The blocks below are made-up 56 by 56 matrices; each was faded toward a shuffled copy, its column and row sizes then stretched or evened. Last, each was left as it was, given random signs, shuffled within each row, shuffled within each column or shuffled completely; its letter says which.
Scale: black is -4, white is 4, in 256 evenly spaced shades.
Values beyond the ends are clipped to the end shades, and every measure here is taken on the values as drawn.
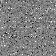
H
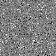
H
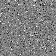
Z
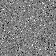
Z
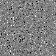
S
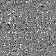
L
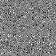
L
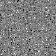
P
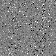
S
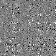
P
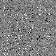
P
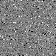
H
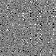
L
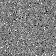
Z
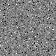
Z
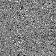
S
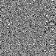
L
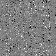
S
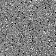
S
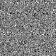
H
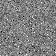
Z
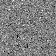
Z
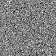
Z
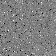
Z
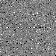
H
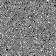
Z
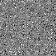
P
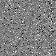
S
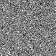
S
